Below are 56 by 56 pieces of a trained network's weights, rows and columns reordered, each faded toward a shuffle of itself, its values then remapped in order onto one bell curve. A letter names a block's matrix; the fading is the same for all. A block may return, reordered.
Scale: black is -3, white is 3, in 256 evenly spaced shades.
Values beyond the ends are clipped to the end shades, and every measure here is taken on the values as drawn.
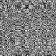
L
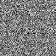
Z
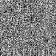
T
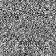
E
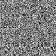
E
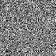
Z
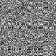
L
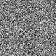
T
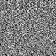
T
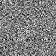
Z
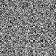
Z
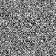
E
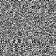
L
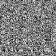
E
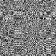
L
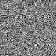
L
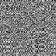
L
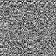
L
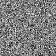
T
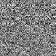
L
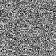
E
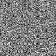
E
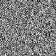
Z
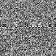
Z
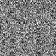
E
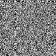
Z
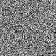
T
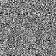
E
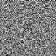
L
